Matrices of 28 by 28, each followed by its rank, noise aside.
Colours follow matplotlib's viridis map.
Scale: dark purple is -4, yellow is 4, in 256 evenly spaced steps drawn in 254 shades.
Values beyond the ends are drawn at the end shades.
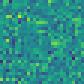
eight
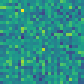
eight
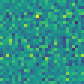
eight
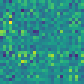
four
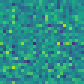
eight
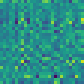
three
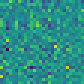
six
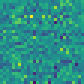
eight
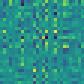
three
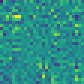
six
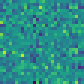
six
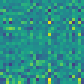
three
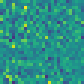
eight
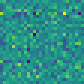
six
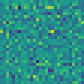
six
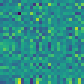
three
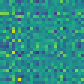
three
